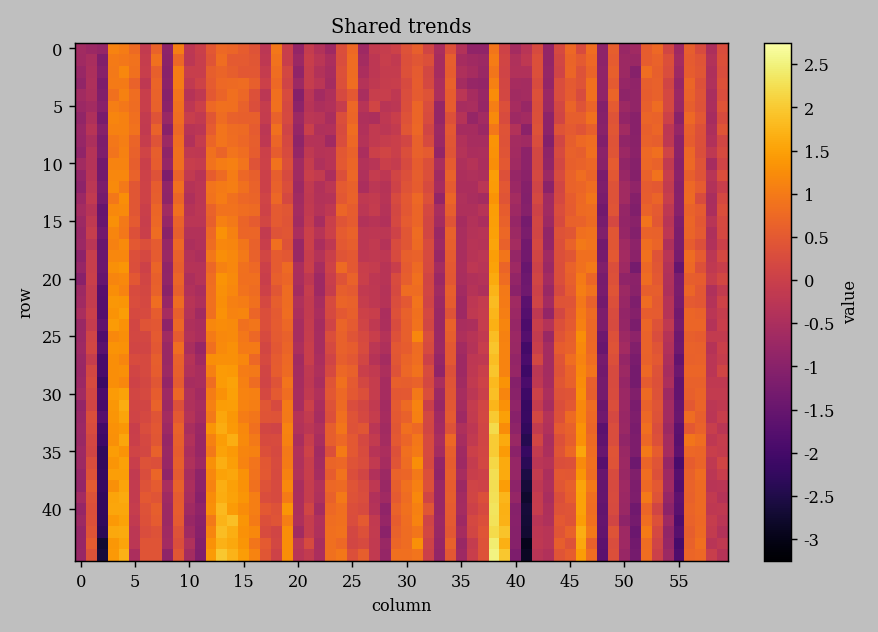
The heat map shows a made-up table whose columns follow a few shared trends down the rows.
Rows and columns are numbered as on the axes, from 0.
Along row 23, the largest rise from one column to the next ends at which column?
3
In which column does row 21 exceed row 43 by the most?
41
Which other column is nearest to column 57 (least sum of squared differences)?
30
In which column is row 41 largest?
38
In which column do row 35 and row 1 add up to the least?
2
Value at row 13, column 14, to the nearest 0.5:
1
